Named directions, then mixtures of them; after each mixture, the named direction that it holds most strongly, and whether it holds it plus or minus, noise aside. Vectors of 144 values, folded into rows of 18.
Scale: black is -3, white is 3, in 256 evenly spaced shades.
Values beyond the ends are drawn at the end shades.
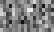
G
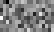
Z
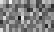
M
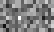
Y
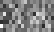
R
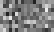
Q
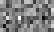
Y, plus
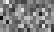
Z, minus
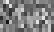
Z, minus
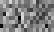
M, plus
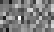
M, minus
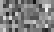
Q, plus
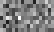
Y, plus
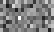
Y, plus
